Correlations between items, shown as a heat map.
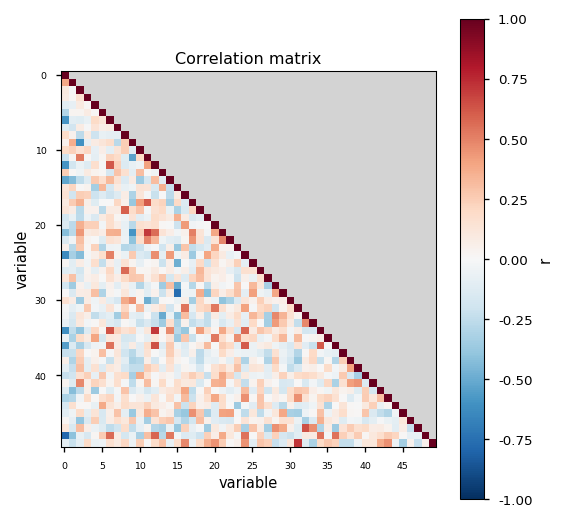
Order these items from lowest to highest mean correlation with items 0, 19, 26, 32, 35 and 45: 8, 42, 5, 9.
5, 9, 42, 8
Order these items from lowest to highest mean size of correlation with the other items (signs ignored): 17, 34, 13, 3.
3, 13, 17, 34
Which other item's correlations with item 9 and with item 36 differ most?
21
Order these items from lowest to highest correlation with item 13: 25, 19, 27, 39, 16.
25, 39, 16, 19, 27
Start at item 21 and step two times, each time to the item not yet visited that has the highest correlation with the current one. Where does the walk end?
17
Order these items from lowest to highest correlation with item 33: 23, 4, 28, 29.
4, 23, 29, 28
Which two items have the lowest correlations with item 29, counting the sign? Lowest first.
15, 19
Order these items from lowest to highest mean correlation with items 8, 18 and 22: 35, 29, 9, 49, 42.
35, 9, 42, 49, 29
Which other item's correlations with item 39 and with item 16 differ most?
31
